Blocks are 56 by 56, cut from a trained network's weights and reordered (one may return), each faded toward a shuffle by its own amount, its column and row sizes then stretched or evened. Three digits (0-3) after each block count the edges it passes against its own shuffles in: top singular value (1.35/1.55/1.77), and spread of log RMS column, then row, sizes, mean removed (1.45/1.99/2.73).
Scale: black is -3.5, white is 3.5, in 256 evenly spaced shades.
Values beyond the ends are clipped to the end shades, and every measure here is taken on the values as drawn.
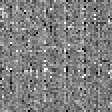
2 2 1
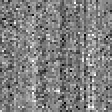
3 1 0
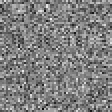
3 0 0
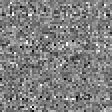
0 1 2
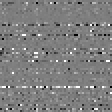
2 0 3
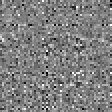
1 2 2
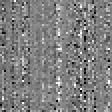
2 3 0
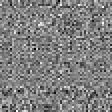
3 0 2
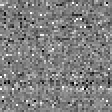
0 0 2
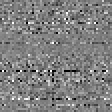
1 1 3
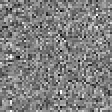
2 1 0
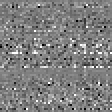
1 0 3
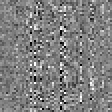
3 3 0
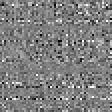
2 1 3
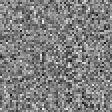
3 1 0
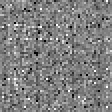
1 1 1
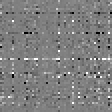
2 2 2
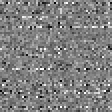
0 1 3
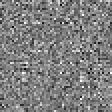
1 1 2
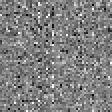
0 2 1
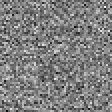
2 0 0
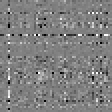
3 2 3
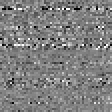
1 0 3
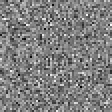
2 0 1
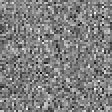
2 0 0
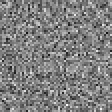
2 0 0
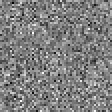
3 1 1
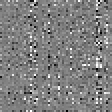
1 3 2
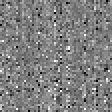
0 2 0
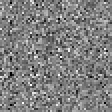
0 2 1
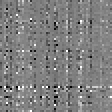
3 3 2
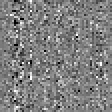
2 3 1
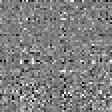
2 2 3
